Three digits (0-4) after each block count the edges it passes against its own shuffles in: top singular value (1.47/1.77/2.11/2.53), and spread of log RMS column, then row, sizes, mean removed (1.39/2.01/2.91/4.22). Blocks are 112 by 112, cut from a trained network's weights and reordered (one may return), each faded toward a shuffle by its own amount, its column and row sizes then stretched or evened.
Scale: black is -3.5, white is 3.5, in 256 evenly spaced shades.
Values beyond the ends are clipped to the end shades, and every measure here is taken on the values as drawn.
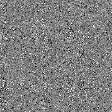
0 2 1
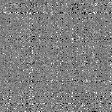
0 2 3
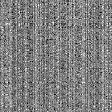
4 0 2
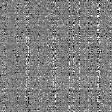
3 3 0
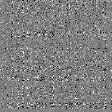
1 3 3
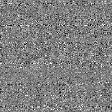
2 1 3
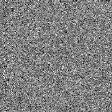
1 2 0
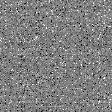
0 2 0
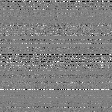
3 0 4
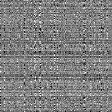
4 3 0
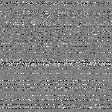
2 1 4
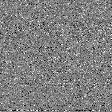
0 0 2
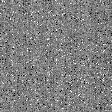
0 1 1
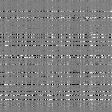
4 1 4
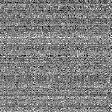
3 2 2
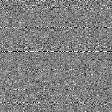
4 0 3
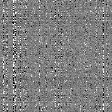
2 3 0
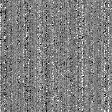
3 3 0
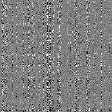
2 4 1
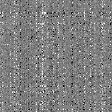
2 3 2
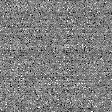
1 1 0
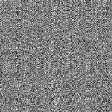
4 2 1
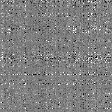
1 2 3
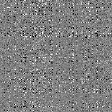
1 3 3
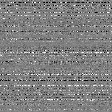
3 0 4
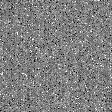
0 0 0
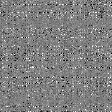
1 1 3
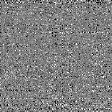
1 2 3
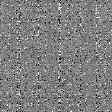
1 2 0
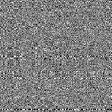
3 1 2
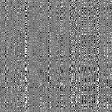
4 4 2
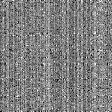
4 0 2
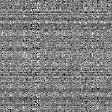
4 3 0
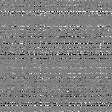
3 1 4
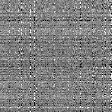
4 3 1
